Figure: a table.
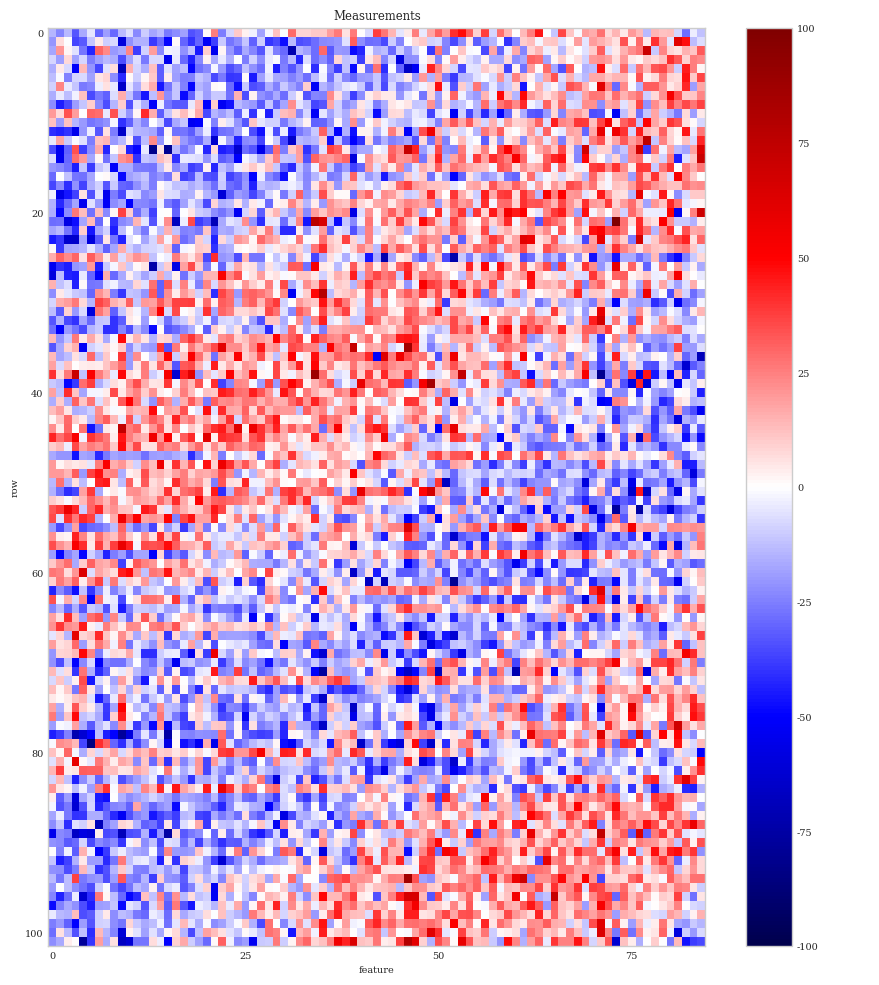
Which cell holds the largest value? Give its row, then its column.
21, 73
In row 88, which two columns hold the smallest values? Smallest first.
6, 29
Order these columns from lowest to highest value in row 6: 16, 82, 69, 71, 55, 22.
16, 22, 69, 55, 82, 71
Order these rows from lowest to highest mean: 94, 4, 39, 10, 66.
4, 66, 10, 39, 94
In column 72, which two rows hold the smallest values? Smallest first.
41, 39
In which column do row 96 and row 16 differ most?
60
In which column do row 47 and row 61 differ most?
52
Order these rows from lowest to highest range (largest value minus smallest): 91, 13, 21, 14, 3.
3, 91, 14, 13, 21
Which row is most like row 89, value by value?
78
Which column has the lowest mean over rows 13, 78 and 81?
15
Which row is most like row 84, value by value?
48
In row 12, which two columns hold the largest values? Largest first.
77, 84
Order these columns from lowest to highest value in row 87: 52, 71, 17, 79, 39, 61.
17, 52, 61, 39, 71, 79
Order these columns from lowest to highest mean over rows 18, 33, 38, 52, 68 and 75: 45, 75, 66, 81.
45, 81, 75, 66
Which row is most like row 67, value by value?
81
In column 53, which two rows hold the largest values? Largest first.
38, 101
